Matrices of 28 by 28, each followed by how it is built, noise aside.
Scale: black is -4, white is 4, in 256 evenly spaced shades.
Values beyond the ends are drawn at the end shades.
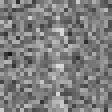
repeating rows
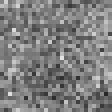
smooth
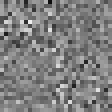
block diagonal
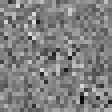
block diagonal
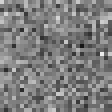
blocks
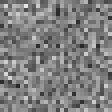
repeating rows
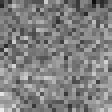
smooth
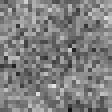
smooth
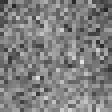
smooth
